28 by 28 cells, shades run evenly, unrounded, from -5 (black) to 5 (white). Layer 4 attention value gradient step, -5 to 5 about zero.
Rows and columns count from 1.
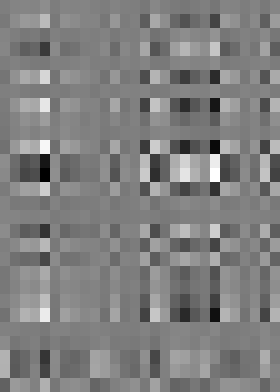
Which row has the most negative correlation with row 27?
28
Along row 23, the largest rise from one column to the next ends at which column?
23
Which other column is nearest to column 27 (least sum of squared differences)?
18
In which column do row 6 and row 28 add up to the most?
5
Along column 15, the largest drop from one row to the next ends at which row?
14
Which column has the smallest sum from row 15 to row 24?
22
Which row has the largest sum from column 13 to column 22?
13
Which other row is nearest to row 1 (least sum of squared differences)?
10
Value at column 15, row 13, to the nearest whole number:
3
